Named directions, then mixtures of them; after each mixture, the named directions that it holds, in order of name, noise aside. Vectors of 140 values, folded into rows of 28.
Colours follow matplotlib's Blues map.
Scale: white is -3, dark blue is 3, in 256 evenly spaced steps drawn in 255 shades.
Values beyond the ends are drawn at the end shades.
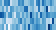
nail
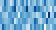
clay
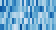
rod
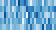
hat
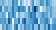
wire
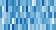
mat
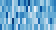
wire.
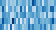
mat.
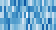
hat, nail.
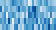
hat, wire.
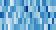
clay, nail.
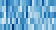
hat, mat, wire.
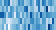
nail.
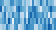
clay, hat, wire.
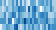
rod, wire.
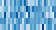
clay, hat, rod.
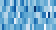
clay.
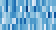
clay, mat.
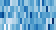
nail.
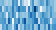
wire.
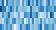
clay, rod.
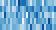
hat.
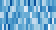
clay, nail, wire.
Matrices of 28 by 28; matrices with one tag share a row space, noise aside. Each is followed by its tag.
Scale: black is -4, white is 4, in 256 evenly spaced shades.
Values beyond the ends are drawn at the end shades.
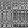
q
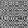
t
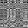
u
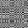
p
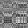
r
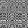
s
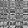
u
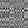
p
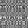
s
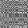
t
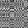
p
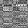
r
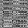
r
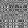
t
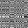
p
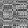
r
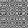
s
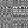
q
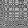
t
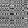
p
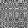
t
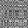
t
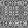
t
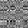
u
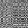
q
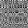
t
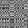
p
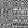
q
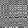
t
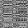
r
